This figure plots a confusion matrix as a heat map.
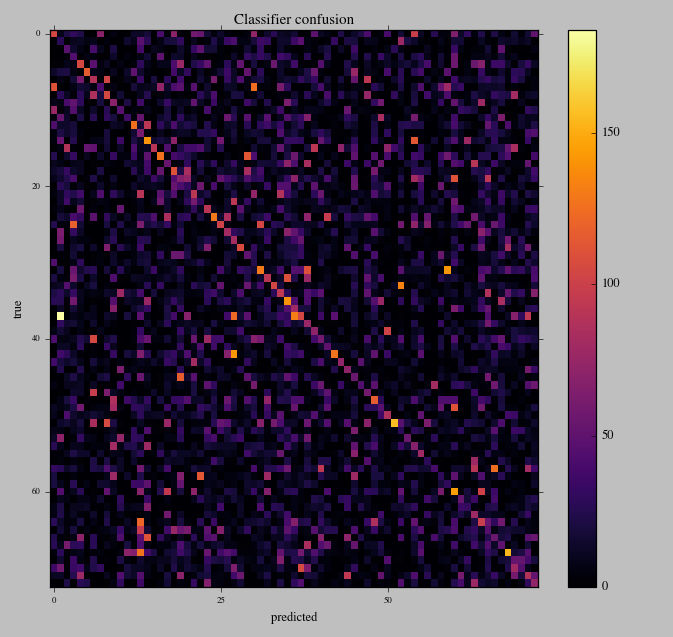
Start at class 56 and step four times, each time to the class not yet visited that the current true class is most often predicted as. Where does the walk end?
65
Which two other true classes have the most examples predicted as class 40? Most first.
57, 66
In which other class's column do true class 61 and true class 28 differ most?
68
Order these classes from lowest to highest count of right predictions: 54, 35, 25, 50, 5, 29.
29, 54, 50, 25, 5, 35
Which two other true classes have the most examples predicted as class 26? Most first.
24, 42
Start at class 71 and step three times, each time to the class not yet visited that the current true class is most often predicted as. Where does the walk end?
0
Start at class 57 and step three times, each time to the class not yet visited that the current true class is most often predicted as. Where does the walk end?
54
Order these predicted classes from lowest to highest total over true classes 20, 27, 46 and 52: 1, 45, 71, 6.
6, 71, 1, 45
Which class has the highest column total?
13
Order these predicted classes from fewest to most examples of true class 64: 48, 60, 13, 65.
60, 65, 48, 13
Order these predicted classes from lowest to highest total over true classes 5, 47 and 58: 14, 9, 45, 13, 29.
14, 13, 29, 9, 45
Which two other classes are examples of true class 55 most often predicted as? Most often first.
45, 34
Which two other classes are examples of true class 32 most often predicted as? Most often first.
35, 38
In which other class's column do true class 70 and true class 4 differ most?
37
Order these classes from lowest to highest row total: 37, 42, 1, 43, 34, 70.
43, 1, 70, 42, 34, 37
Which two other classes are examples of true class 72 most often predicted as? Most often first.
63, 23
